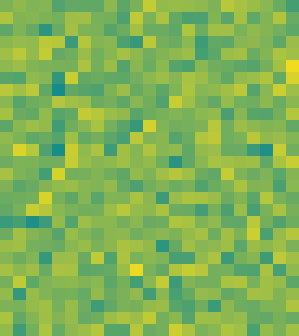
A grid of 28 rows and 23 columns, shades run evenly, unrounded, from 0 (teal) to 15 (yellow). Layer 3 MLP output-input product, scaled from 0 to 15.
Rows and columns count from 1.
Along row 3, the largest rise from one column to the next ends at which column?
15
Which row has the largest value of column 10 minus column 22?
23
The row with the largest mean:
5
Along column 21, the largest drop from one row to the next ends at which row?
13
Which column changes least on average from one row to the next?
9
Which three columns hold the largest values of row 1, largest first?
12, 18, 19
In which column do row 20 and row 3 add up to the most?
20
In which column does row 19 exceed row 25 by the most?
14
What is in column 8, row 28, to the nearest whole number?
11
